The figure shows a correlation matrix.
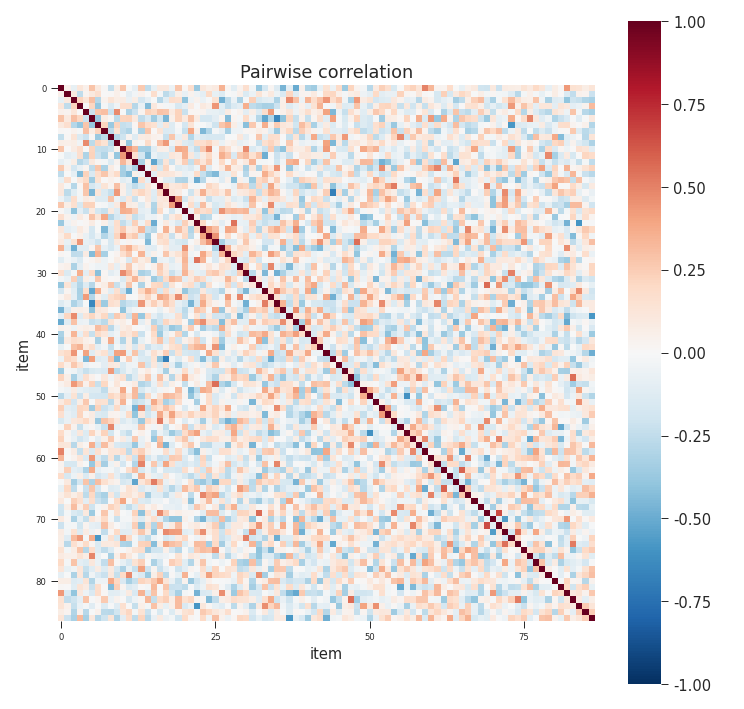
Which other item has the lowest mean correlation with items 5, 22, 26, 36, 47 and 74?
15
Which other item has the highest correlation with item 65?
62
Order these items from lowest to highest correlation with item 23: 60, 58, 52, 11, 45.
58, 45, 11, 60, 52
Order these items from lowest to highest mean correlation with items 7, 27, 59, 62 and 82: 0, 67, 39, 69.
67, 69, 39, 0
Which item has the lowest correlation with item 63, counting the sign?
32
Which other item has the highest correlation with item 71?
69
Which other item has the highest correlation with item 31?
72
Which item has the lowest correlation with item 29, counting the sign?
37
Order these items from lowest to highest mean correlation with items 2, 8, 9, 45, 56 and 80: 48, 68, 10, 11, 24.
11, 10, 24, 48, 68
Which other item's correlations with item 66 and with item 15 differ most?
64
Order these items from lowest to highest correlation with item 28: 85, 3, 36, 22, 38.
3, 85, 36, 38, 22
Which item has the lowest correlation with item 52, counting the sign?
12
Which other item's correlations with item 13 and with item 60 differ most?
5
